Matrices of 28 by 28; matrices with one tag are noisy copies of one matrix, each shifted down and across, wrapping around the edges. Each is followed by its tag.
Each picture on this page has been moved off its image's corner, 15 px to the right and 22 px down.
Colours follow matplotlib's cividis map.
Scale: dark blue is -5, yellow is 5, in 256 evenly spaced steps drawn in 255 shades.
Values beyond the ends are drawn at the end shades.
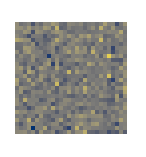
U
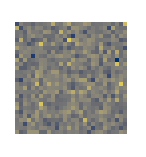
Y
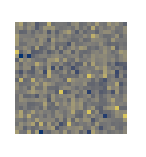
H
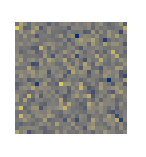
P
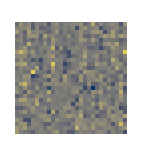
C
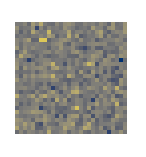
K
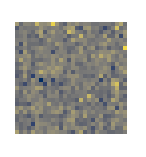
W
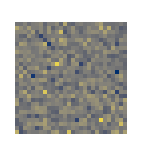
P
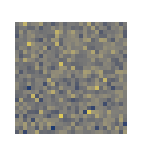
Y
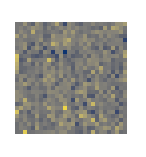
W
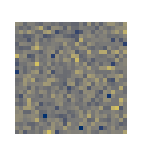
K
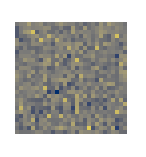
H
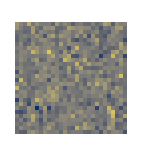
W
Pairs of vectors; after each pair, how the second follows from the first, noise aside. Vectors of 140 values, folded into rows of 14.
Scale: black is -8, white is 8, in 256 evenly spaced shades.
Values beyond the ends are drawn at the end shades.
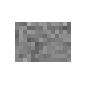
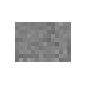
reversed, shrunk.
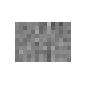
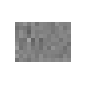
wrapped around, shrunk.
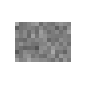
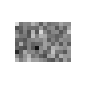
scaled up.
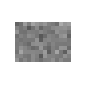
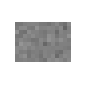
wrapped around, shrunk.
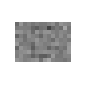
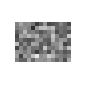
reversed, negated, scaled up.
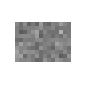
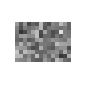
scaled up.
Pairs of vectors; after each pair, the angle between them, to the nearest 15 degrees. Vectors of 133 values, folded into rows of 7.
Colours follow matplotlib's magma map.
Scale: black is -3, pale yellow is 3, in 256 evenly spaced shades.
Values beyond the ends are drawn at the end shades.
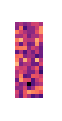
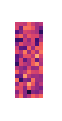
150 degrees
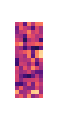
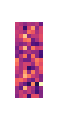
120 degrees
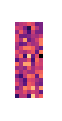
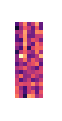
105 degrees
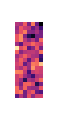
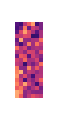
60 degrees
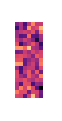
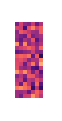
60 degrees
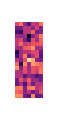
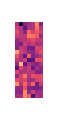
135 degrees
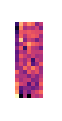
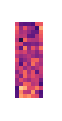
135 degrees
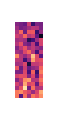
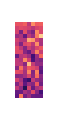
165 degrees
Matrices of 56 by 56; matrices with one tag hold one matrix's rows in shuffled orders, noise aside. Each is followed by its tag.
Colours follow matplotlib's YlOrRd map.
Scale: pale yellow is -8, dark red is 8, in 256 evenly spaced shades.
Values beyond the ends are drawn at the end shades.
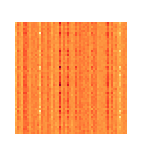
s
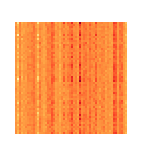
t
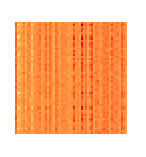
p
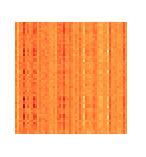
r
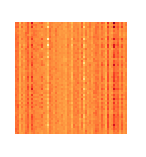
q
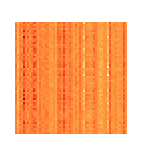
r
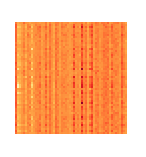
p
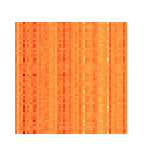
r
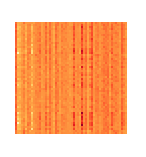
p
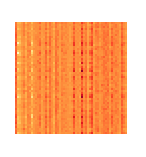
p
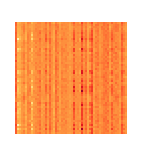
p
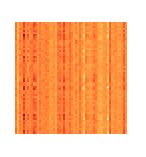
r
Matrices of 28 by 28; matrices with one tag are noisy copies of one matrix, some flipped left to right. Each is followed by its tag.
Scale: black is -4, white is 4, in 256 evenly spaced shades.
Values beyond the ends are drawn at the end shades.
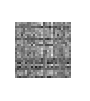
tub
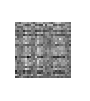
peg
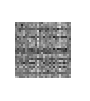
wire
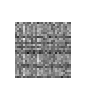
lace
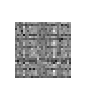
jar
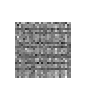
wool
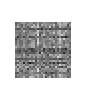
wire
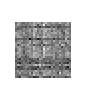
tub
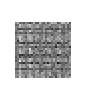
wool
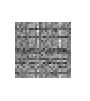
wire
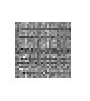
wire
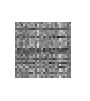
wire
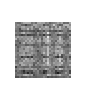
peg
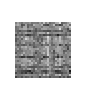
peg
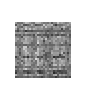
peg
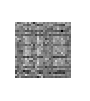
peg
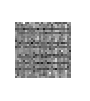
wool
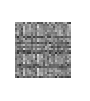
lace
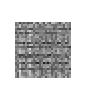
wool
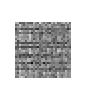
wool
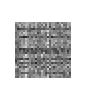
wire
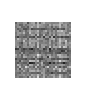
wire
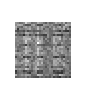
peg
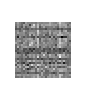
wire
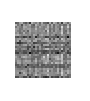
lace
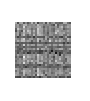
lace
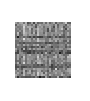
lace
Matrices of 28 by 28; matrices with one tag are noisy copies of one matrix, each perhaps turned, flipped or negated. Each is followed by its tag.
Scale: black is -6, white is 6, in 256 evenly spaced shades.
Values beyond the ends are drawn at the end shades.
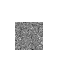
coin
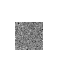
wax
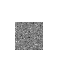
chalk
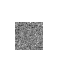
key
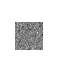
key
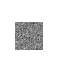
chalk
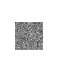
chalk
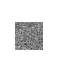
key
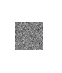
wax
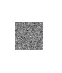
chalk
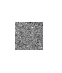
key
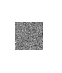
wax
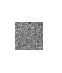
key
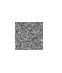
chalk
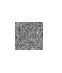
key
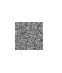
chalk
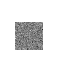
wax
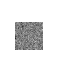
wax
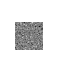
coin
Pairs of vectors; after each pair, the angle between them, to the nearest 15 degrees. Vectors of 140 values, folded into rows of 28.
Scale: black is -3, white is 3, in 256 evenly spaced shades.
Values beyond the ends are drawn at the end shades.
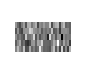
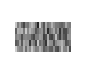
90 degrees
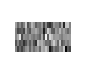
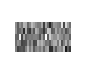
30 degrees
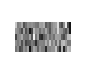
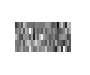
150 degrees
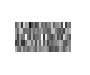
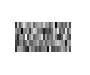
75 degrees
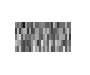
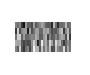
15 degrees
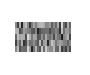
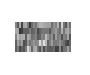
45 degrees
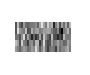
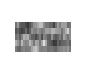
60 degrees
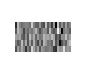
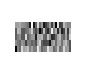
75 degrees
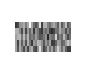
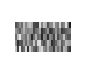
45 degrees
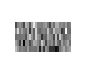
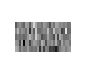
15 degrees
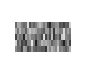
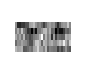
120 degrees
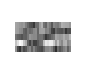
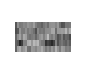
150 degrees
